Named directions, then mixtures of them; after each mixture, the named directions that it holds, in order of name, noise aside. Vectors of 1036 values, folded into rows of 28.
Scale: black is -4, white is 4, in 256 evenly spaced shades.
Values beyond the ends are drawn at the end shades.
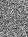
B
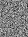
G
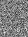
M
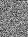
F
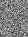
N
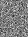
G.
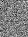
B, F.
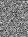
F, M.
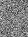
B, N.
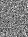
B, G.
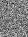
B, N.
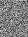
F.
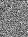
F, N.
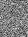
B, F.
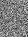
B.
